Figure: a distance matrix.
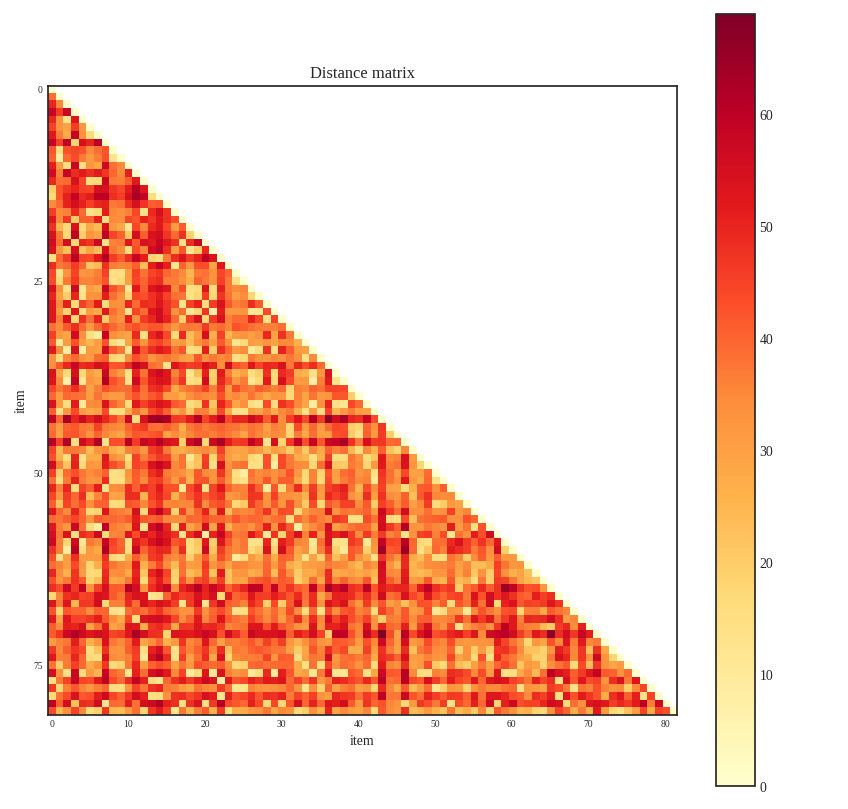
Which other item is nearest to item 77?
22
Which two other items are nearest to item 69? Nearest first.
11, 43
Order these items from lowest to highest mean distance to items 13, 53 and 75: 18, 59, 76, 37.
18, 37, 76, 59
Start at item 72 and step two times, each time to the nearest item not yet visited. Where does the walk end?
5
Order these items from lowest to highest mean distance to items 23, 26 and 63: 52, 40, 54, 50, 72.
40, 50, 72, 54, 52
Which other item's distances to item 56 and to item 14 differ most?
39
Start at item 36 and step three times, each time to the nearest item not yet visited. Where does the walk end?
45
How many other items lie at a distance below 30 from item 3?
10
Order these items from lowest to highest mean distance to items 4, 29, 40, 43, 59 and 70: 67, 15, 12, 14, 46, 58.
12, 67, 58, 15, 46, 14
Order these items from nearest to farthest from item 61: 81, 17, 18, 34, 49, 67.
18, 81, 34, 49, 17, 67
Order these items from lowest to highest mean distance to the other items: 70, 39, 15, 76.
76, 39, 70, 15
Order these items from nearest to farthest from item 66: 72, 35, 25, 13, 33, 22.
13, 22, 35, 72, 33, 25
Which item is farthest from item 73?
14
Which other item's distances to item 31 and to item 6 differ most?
57
